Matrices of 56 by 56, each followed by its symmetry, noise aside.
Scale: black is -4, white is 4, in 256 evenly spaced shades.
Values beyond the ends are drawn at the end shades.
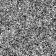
no symmetry.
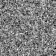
no symmetry.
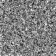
symmetric across the other diagonal.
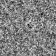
symmetric across the other diagonal.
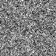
antisymmetric.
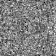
mirrored top to bottom.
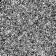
same after a half turn.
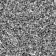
no symmetry.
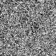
no symmetry.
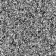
same after a half turn.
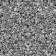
mirrored left to right.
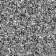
antisymmetric.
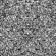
mirrored left to right.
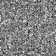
same after a half turn.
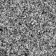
symmetric across the other diagonal.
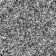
symmetric.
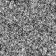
same after a half turn.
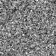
no symmetry.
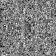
mirrored top to bottom.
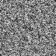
same after a half turn.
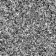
no symmetry.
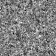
same after a half turn.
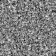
same after a half turn.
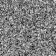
no symmetry.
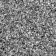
antisymmetric.
